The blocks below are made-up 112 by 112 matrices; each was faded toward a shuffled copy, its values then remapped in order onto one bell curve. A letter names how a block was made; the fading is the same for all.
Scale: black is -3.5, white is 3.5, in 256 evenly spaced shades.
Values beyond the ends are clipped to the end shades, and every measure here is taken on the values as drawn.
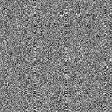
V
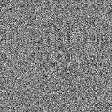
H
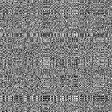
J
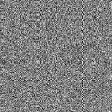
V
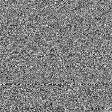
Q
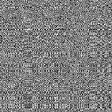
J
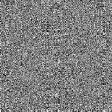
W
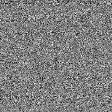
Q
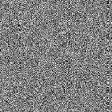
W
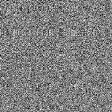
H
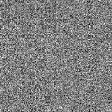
W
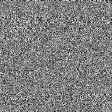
Q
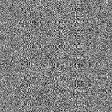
V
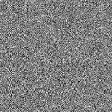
H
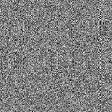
W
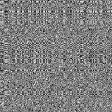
J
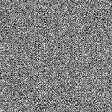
H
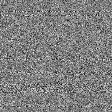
Q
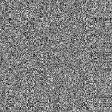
W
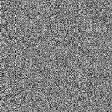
W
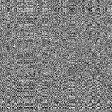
J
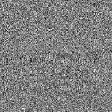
W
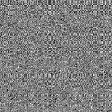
J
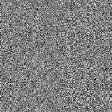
V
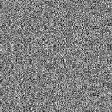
H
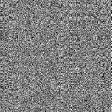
V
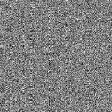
W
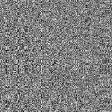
V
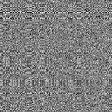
J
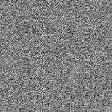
W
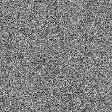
Q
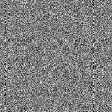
V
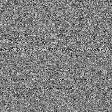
Q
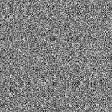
H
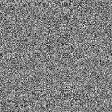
H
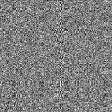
V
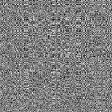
J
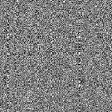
V
